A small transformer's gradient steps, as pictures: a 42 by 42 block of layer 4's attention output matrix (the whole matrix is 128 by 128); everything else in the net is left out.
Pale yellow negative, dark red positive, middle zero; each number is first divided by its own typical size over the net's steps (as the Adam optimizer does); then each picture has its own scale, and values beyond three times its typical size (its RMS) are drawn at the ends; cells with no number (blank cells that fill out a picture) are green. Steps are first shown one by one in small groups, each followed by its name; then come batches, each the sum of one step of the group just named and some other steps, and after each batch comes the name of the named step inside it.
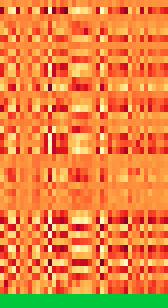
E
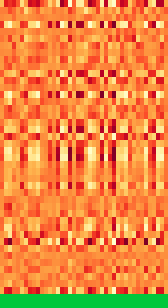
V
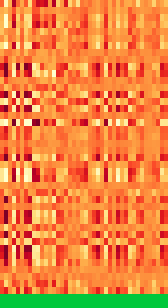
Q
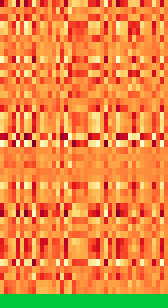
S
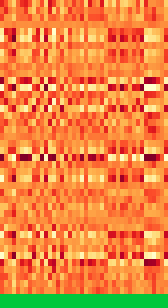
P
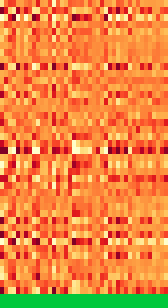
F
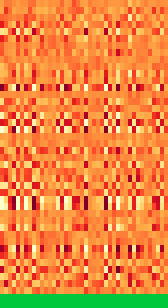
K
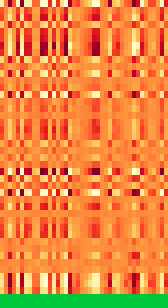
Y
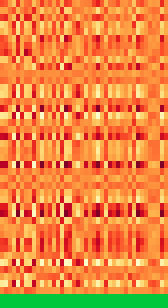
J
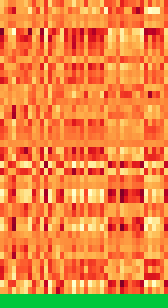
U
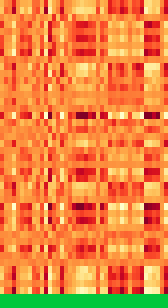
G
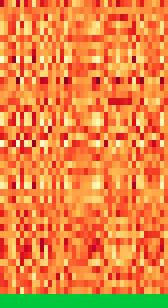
S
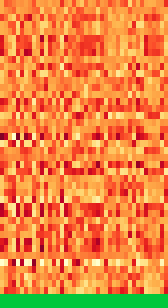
J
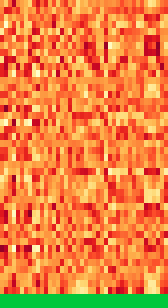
Q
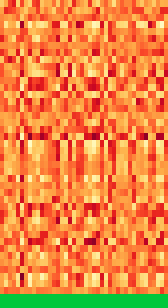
V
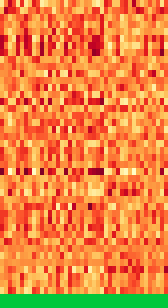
Y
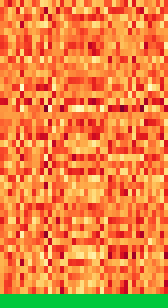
E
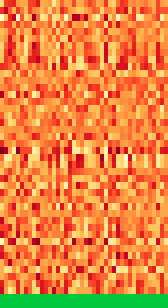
F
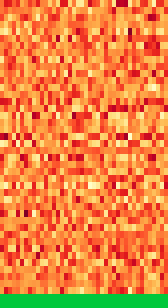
S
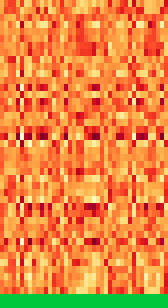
G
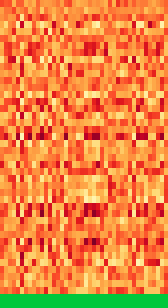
J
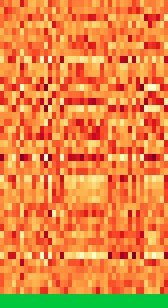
P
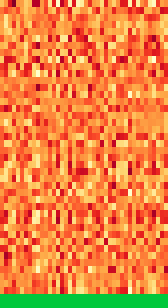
Q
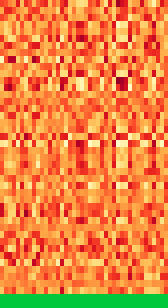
S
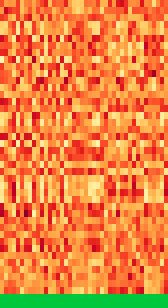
S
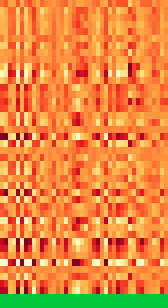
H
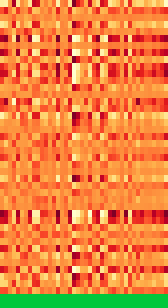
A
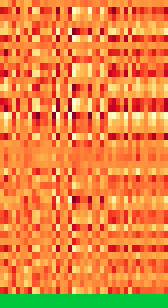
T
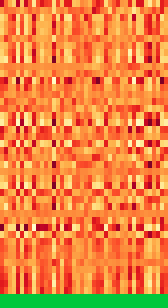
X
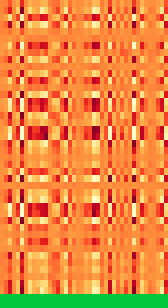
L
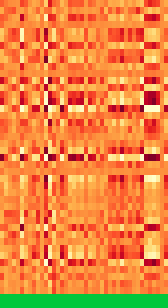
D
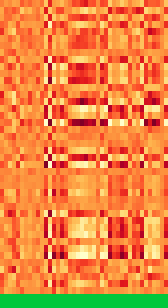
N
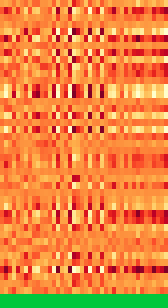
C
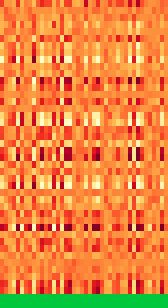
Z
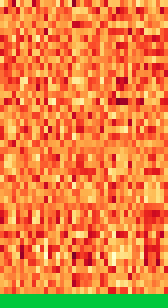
A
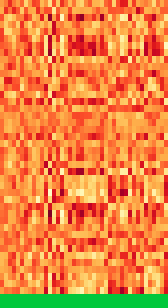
N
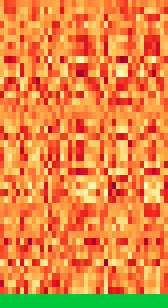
H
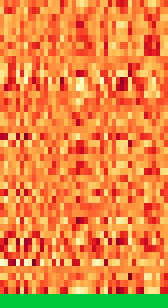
H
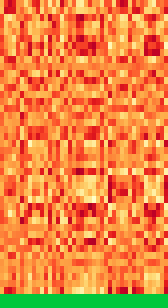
L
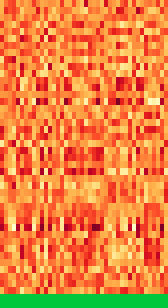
Z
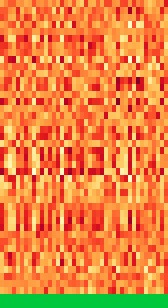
Z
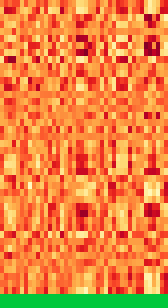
X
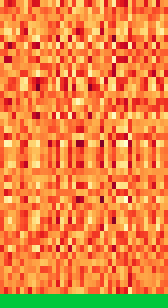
T
